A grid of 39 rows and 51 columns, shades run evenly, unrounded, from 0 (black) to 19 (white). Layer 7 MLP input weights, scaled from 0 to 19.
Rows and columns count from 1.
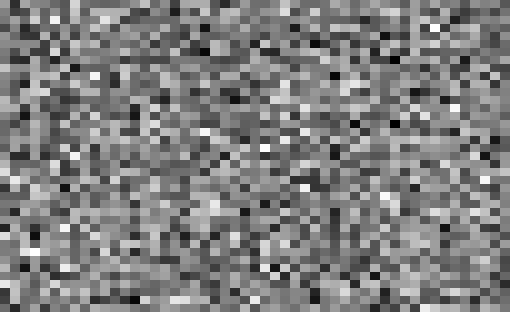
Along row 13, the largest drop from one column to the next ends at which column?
45
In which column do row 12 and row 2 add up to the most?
29
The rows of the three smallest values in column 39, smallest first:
5, 37, 38
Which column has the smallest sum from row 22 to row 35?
34
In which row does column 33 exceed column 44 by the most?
7
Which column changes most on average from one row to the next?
27
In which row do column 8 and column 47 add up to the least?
9
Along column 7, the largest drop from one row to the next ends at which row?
35
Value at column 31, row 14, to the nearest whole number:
17
